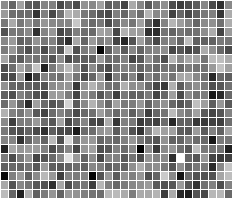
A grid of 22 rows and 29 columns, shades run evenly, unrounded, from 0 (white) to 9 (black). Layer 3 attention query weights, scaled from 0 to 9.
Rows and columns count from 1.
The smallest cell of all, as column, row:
23, 18
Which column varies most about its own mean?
9
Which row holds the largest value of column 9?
5
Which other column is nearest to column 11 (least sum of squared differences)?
17
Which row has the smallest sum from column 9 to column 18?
22
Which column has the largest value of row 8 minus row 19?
6
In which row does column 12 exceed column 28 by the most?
20
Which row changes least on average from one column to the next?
19
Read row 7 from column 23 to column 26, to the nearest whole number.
4 3 3 5
